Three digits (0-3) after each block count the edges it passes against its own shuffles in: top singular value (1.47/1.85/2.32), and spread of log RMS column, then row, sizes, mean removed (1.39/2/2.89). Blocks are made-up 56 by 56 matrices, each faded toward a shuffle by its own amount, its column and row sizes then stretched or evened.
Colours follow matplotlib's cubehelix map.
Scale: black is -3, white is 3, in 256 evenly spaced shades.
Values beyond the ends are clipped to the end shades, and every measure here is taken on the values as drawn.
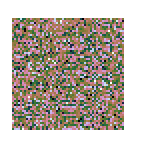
2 0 0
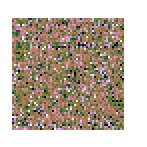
1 0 1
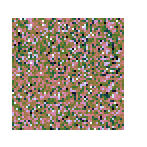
1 1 0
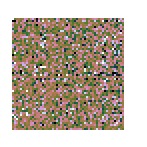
0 2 2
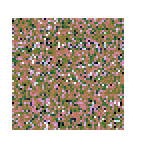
1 1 1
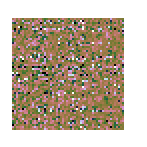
1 2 2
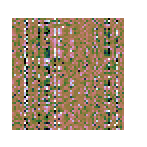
3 3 0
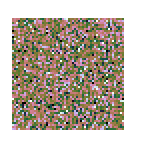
0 1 0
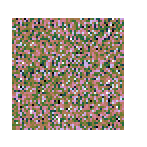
1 1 0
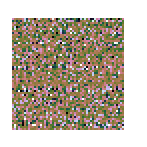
1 0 2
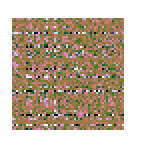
2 1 3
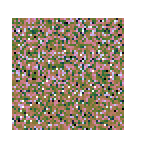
2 0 0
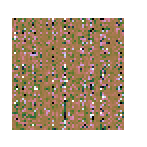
1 3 1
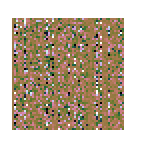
0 3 0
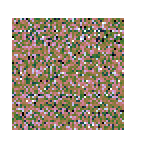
1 0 1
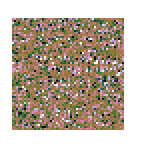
1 0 1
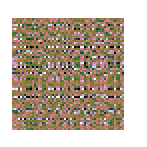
3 0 3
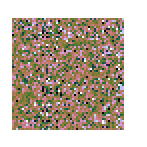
1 1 1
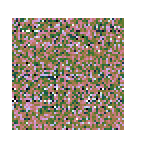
1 1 2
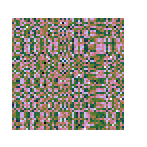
3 2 0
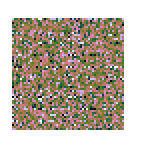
1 1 2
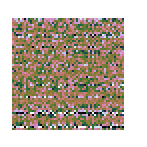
3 0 3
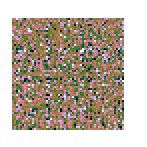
1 2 1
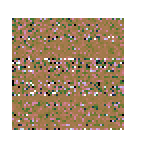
0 1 3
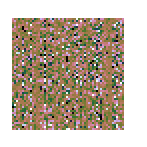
1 3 0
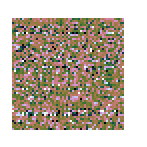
2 0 2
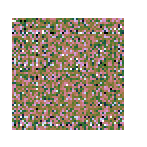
1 2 2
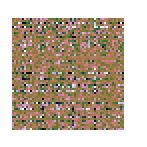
1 2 3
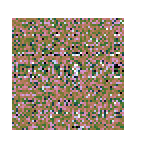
2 1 2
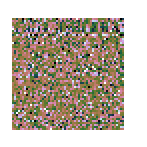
2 0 1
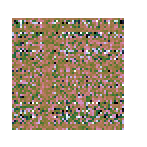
1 2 3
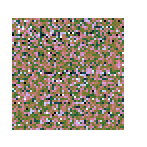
1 1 2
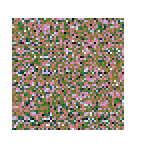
2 0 1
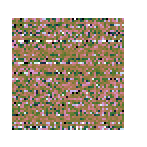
2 0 3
